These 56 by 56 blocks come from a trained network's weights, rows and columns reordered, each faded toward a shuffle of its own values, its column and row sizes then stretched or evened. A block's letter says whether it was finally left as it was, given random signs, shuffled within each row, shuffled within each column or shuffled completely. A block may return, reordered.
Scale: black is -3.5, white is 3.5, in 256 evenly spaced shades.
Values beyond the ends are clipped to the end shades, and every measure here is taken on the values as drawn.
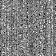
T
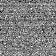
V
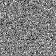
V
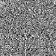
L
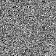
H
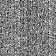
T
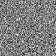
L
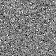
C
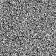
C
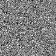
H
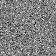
C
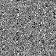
T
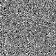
H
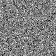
C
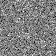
C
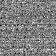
V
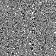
T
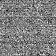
V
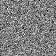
C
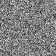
C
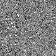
T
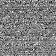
V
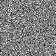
T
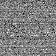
V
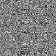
L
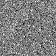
C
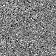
C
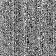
T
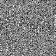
T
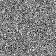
C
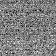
V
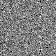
T
